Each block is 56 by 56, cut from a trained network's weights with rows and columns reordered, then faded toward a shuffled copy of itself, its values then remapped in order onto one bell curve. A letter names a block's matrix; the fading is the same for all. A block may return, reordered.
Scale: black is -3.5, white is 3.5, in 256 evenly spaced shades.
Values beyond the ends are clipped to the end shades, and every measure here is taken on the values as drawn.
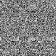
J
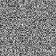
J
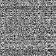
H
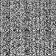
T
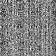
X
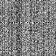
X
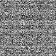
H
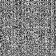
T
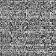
H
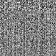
T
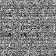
H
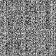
T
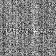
T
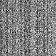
X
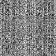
X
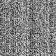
T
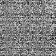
H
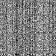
X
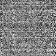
H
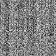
T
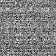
H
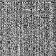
X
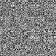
J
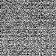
H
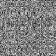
J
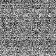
H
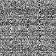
H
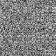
J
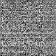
H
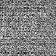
H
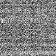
H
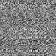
J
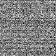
H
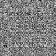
J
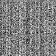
X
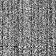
X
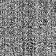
T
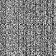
X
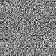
J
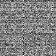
H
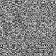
J
